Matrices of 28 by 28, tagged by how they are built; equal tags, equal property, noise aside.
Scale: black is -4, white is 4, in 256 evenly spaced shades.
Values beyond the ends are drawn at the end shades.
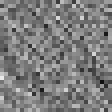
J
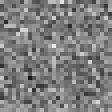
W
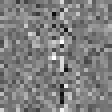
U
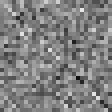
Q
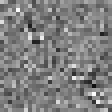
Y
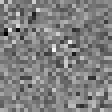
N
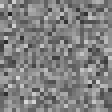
W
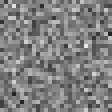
W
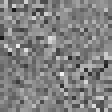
N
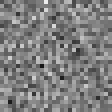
W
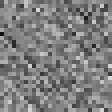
J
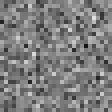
W
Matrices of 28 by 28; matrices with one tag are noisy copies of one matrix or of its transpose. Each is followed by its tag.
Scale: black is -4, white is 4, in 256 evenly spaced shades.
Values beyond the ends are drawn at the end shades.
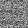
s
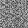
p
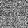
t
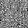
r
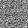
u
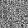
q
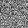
t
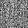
r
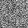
t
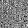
q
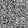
t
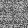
s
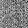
p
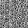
u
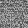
q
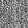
q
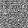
u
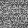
r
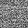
r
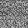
t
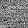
r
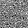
p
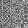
q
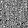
r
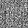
r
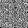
u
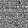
u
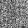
t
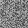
p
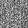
r
